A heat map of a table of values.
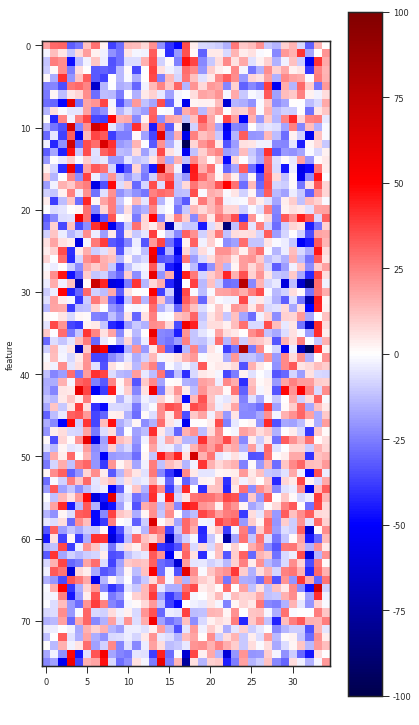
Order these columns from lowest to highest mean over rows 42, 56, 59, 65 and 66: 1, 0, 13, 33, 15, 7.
7, 0, 15, 1, 33, 13
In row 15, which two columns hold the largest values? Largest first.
14, 3
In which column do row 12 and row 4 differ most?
17
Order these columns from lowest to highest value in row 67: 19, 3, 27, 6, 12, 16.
3, 16, 27, 19, 12, 6
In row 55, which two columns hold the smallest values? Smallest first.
6, 7
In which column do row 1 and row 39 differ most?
19
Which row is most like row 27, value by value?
68
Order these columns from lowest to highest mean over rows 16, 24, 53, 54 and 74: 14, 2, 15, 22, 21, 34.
22, 15, 2, 21, 34, 14
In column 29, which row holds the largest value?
42
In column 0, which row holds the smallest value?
60
